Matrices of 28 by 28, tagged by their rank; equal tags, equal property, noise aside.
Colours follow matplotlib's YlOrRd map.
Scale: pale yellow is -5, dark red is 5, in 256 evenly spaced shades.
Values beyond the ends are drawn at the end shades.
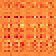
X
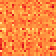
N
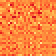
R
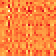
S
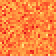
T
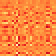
X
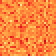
T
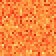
T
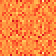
R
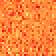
T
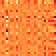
X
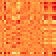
X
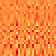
X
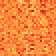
N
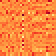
R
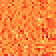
N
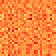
R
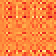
X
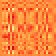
X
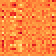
S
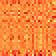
S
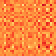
X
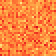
T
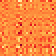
S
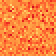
T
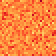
T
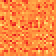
N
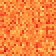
N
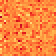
N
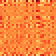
X
